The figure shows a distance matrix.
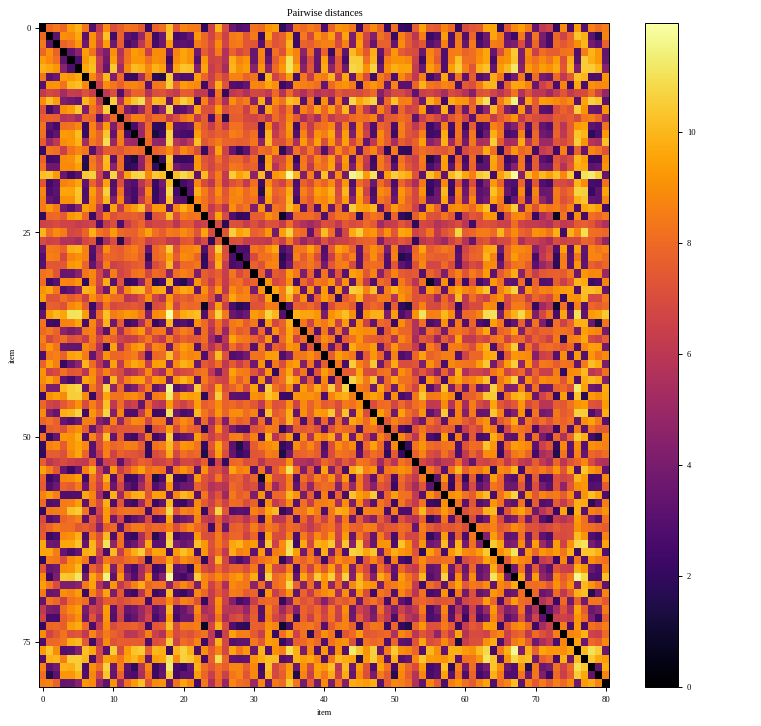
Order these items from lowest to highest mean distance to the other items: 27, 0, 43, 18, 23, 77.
23, 0, 27, 43, 77, 18
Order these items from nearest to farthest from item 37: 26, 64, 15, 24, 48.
48, 64, 26, 24, 15
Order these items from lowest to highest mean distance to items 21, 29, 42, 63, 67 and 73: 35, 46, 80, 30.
46, 35, 30, 80
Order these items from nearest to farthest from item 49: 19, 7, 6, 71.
7, 71, 19, 6
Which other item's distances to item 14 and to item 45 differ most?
77
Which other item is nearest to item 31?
55
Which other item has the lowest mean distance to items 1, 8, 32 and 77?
26
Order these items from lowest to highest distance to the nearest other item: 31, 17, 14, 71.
31, 17, 71, 14
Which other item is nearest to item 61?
24
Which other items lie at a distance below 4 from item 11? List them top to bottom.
8, 24, 26, 53, 61
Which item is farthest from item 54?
35
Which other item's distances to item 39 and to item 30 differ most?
9
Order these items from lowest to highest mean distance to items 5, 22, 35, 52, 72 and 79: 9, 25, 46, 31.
31, 9, 46, 25
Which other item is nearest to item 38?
74
